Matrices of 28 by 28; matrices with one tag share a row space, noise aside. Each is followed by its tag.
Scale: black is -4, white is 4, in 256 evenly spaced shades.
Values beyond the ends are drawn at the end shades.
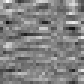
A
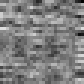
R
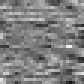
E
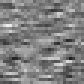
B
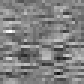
B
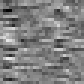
B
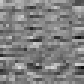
R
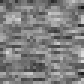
E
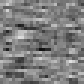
A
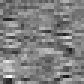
B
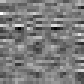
R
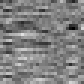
A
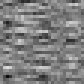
A
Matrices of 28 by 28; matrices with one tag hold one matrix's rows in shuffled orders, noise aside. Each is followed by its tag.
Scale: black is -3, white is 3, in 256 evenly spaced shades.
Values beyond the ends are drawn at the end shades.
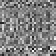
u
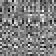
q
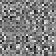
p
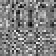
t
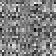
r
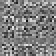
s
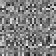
u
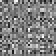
q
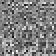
s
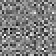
p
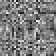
t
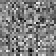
t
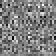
q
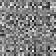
u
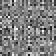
q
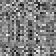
t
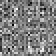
q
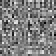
q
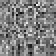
t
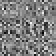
p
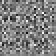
p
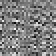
r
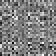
q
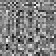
t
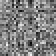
t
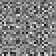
p
